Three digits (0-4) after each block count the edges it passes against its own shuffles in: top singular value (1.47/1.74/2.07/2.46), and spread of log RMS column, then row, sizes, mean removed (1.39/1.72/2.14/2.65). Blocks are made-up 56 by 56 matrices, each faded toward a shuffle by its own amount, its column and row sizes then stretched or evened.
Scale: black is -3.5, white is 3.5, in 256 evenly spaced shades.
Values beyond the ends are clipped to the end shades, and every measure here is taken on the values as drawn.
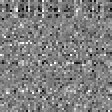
3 0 3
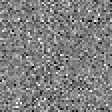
2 0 1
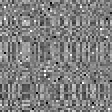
4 0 0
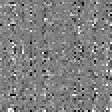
1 4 3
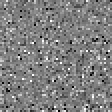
0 0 1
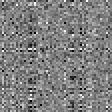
3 3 2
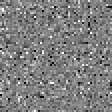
0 2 2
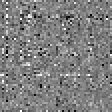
2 3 2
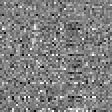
2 0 3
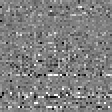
2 0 4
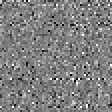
2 1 3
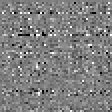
1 2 4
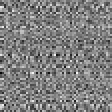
4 1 4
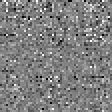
2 2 3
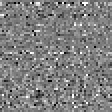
1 0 4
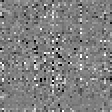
1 3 3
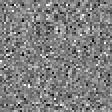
2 0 1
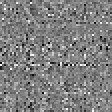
2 2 3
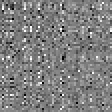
3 3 2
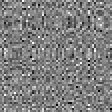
4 3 0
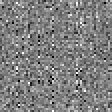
2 3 0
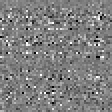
1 2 4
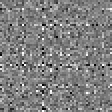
2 3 3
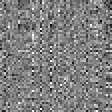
3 4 0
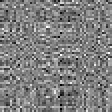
3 2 0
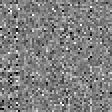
1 3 0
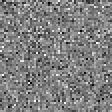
1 0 2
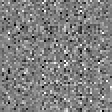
2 3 0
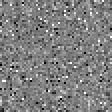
0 0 0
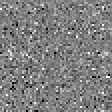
0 2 2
